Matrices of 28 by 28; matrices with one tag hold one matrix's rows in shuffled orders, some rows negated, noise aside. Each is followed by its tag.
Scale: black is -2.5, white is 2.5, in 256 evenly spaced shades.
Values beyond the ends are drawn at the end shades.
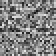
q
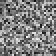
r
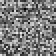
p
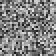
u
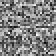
q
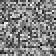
p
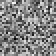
u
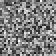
r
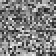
q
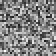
p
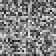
p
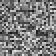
q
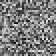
u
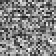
p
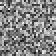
r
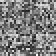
q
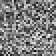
r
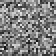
p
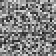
p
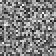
r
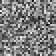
u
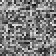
q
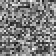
q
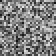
r
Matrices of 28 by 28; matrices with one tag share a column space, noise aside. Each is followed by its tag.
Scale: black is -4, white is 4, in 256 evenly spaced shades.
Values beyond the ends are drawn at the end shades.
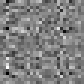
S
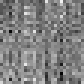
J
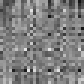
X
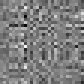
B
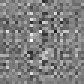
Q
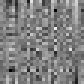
X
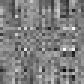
X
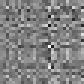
B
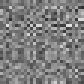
B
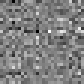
S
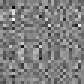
B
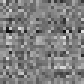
S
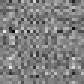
S
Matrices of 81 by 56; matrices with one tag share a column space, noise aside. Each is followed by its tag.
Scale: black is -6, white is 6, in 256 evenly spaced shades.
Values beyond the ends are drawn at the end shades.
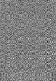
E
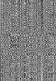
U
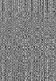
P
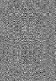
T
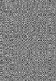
T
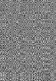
E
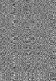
E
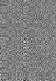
E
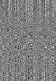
P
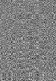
E
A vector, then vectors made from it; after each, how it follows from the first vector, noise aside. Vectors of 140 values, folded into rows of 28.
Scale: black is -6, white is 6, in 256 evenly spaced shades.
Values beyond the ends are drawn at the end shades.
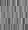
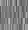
negated.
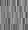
copied.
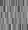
reversed.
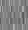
wrapped around, negated, partly zeroed.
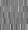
reversed, negated, partly zeroed.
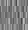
negated.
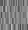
reversed.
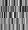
wrapped around, scaled up.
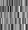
wrapped around, scaled up.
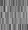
reversed.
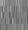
reversed, negated, partly zeroed.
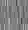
negated, partly zeroed.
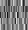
wrapped around, scaled up.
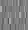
wrapped around, negated, partly zeroed.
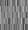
copied.
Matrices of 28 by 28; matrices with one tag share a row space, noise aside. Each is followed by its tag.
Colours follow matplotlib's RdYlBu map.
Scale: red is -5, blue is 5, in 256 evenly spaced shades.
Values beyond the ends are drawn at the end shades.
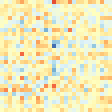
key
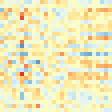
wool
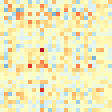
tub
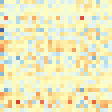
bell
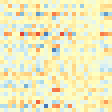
key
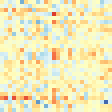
key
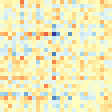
key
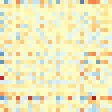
bell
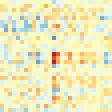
key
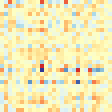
tub
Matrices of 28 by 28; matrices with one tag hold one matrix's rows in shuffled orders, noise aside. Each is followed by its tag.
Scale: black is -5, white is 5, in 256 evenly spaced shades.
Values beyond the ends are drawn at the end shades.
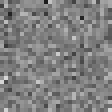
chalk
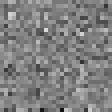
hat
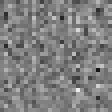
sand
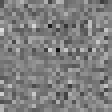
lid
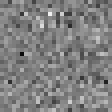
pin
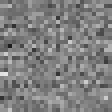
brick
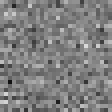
brick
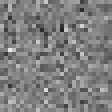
hat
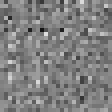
hat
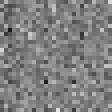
chalk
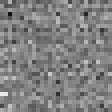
brick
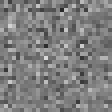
hat
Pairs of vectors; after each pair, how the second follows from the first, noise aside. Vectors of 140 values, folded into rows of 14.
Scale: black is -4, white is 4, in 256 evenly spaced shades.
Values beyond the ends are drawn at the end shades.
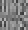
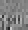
wrapped around, partly zeroed.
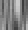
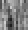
reversed, negated.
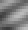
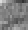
reversed, partly zeroed.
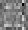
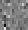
reversed, partly zeroed.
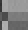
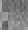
negated, shrunk.
